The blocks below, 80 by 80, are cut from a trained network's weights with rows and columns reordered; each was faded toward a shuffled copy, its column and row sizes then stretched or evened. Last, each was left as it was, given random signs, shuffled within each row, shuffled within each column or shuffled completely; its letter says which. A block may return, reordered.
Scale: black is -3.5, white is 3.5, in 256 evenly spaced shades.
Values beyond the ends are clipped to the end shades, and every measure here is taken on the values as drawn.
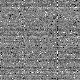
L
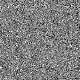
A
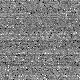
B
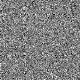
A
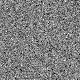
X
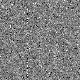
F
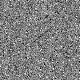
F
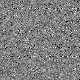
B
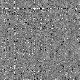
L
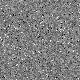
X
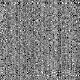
L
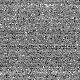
B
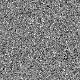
F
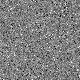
X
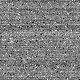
B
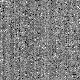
F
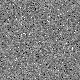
X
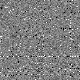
L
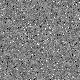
X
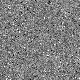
X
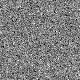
X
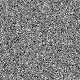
X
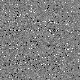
A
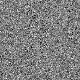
F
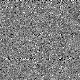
A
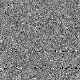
A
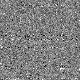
A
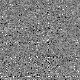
A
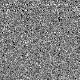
A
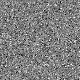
B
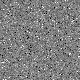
X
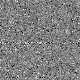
B
